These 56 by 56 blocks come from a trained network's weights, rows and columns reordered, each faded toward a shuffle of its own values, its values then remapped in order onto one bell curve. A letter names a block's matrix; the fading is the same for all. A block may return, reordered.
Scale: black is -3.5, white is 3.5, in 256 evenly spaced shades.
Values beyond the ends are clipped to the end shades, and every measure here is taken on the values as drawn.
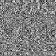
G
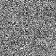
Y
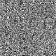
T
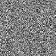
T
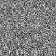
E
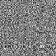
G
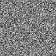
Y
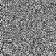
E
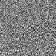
E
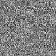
E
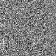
T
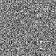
T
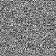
E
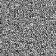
T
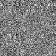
G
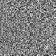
E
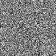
T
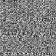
G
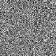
Y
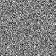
E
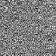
E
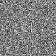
T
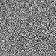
G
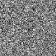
T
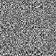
Y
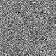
E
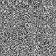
T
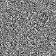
T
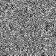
Y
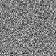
G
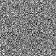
E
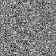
T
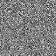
Y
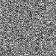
T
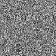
T
